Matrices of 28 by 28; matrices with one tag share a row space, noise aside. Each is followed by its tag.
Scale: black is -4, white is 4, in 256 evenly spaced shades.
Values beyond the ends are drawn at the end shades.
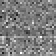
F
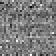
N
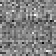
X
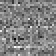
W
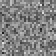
F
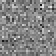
F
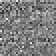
N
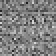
X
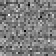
W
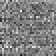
N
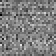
N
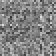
F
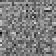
X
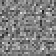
F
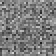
F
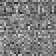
W
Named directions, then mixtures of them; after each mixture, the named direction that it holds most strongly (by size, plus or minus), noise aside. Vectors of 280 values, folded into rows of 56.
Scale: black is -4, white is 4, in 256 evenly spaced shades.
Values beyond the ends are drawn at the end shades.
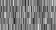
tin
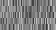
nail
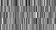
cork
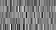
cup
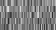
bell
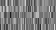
bell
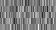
tin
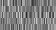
nail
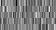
cork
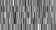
tin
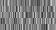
nail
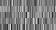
cup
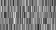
tin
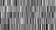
bell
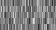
tin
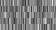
tin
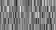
bell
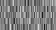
tin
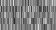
tin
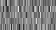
cup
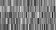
bell
